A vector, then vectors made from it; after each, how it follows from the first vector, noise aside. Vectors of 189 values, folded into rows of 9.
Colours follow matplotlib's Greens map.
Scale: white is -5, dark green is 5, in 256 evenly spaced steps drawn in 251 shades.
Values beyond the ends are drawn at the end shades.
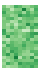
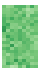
wrapped around, shrunk.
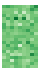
wrapped around, negated, partly zeroed.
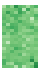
wrapped around, partly zeroed.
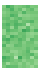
negated, shrunk.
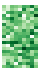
reversed, negated, scaled up.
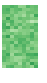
wrapped around, shrunk.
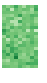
partly zeroed.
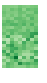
partly zeroed.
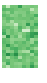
partly zeroed.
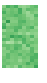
wrapped around, shrunk.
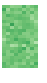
wrapped around, shrunk.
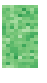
shrunk.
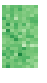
wrapped around, negated, partly zeroed.
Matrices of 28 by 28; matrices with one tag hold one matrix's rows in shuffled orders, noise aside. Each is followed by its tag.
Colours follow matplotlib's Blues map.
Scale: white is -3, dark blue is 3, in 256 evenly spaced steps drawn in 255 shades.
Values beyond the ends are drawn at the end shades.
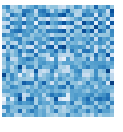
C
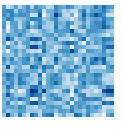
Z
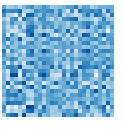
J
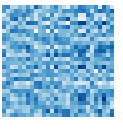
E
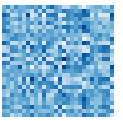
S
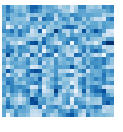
Z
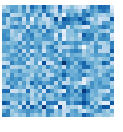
S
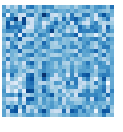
J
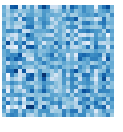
J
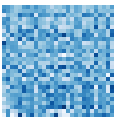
C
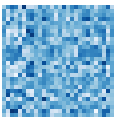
J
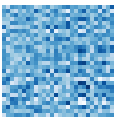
E
